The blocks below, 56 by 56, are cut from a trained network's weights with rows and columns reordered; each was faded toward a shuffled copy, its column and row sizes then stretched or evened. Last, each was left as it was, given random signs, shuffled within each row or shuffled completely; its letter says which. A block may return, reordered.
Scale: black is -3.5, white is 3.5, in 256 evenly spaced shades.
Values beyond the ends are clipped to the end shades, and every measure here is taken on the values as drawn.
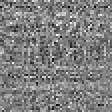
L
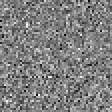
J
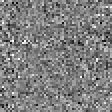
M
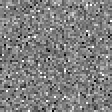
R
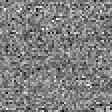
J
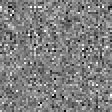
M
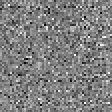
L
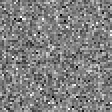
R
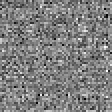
L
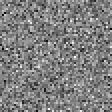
R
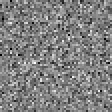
M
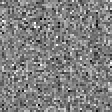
M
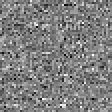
L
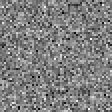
R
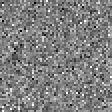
R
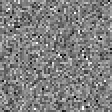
R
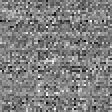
L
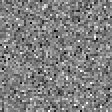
R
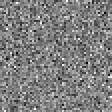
R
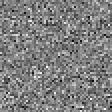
J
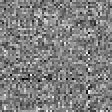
L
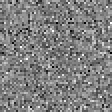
J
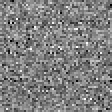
J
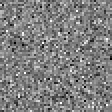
R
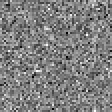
R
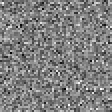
J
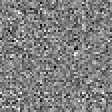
L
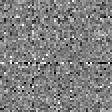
L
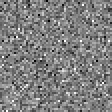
R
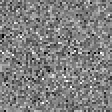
J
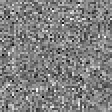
M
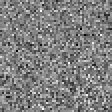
J
